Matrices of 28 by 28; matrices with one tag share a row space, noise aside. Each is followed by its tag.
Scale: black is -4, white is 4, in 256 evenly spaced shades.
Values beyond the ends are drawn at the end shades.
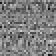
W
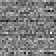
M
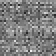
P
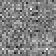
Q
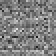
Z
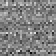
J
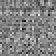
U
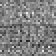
U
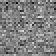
M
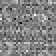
Z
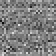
W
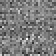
U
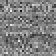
Q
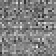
Z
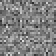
Q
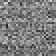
J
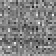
Z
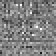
Q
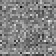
Z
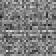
Q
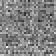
M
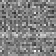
W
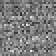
Q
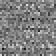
U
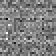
J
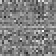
Z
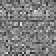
Q
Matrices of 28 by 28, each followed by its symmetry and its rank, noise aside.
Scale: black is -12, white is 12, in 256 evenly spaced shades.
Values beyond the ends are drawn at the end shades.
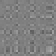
symmetric, rank two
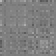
symmetric, rank two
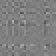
antisymmetric, rank two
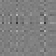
no symmetry, rank one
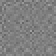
symmetric, rank three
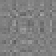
antisymmetric, rank two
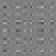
no symmetry, rank one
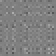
symmetric, rank two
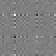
symmetric, rank one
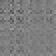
symmetric, rank two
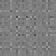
symmetric, rank two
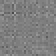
no symmetry, rank three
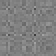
symmetric, rank two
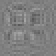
antisymmetric, rank two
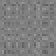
symmetric, rank two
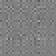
no symmetry, rank two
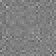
symmetric, rank three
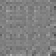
no symmetry, rank three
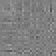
symmetric, rank three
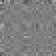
antisymmetric, rank two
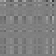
no symmetry, rank one
